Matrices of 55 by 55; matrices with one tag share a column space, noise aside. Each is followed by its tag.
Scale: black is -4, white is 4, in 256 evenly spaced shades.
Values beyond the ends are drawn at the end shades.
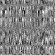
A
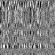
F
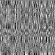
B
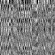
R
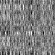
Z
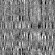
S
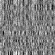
Z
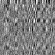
R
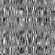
A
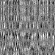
S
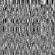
R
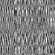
A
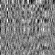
R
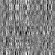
Z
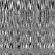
F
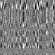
F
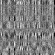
S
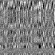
F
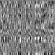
B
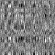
B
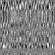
F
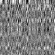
R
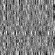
Z
